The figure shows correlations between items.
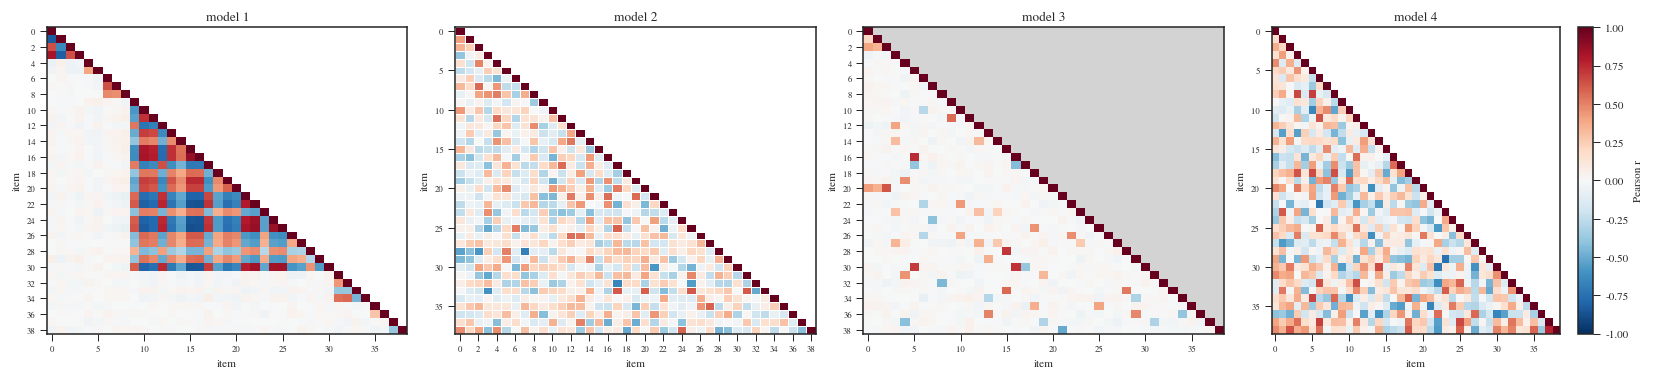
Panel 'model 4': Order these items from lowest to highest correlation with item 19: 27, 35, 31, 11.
27, 31, 11, 35
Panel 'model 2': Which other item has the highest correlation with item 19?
21
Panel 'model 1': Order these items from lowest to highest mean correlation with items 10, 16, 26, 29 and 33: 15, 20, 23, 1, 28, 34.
28, 34, 1, 23, 20, 15
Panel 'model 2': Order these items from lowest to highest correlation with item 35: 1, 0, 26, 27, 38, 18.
18, 38, 0, 1, 26, 27
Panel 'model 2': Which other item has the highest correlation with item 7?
2
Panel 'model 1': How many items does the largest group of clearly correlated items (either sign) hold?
22
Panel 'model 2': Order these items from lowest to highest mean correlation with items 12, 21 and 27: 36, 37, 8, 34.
37, 34, 36, 8
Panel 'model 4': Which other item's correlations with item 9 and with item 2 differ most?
30
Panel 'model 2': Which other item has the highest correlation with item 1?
0
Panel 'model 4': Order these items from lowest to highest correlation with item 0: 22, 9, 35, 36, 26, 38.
36, 22, 9, 35, 26, 38
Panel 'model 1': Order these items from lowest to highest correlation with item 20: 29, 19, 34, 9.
9, 34, 29, 19
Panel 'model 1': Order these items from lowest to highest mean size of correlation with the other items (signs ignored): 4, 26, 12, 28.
4, 28, 26, 12
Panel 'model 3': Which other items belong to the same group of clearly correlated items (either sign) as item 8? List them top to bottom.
32
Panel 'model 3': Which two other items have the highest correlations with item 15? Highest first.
28, 33
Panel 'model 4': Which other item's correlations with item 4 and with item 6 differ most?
11
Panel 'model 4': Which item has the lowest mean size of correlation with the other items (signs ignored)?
28
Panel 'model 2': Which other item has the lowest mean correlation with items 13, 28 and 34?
38
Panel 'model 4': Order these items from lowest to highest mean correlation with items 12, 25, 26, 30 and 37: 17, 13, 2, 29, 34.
13, 29, 17, 34, 2
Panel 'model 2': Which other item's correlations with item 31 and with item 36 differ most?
33
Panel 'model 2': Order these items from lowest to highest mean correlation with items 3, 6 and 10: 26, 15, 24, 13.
24, 26, 13, 15
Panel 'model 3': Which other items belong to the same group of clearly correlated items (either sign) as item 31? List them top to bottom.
4, 19, 37
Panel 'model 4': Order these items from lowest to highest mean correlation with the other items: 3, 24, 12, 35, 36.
36, 24, 35, 12, 3
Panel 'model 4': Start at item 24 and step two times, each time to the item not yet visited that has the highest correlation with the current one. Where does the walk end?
38
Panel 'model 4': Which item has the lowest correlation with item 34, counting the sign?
10
